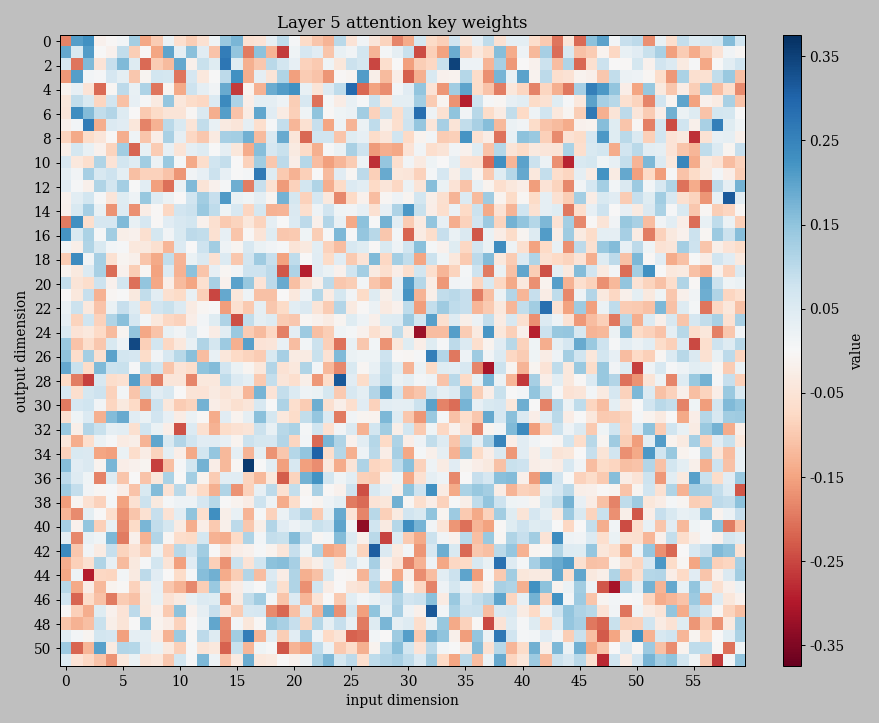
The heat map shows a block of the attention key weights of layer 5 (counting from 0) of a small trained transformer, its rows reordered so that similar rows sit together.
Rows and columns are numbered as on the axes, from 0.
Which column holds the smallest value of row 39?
50
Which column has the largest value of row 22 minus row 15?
45
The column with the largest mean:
38
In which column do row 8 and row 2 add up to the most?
14
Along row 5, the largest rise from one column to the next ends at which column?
36
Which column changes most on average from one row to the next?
37
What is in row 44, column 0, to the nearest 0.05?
-0.15
